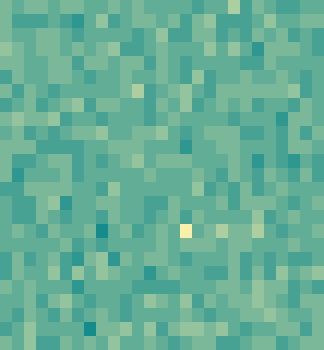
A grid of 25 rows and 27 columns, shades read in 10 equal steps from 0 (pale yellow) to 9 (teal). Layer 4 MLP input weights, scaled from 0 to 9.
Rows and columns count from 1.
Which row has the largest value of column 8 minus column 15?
24
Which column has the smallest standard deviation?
15
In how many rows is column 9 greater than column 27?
7
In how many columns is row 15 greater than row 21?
7
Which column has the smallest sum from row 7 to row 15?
12
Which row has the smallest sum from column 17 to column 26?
17
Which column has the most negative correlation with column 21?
9
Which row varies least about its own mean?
18
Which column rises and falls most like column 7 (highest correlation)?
10
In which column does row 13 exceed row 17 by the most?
16
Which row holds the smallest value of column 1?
4
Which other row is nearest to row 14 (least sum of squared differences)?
6
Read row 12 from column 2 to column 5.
7 7 6 5
